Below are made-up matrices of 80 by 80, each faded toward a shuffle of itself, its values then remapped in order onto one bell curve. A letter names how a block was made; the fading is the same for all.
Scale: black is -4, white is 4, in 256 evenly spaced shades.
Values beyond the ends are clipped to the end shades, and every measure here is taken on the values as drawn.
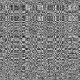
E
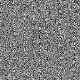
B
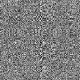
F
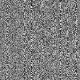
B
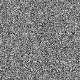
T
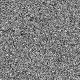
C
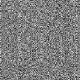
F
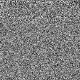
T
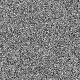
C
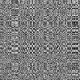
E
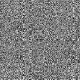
F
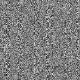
B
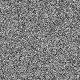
C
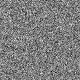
C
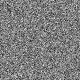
C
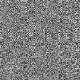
F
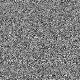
T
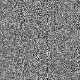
B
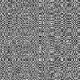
E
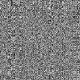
F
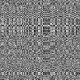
E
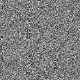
B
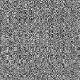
F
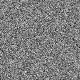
C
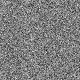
C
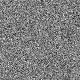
C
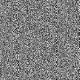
B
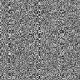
F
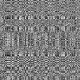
E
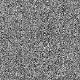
B
